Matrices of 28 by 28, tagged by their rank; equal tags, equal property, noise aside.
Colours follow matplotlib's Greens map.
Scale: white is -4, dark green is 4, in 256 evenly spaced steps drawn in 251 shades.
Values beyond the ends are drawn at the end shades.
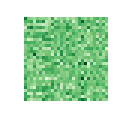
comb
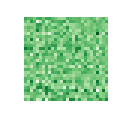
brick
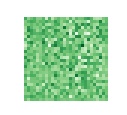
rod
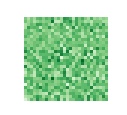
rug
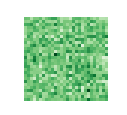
comb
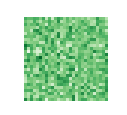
rug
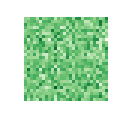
brick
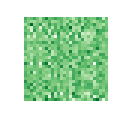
brick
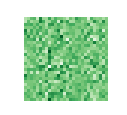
brick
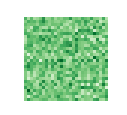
rug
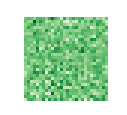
rug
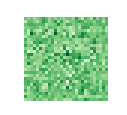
rod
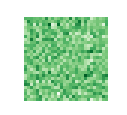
rod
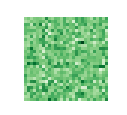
rug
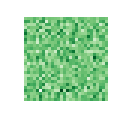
comb
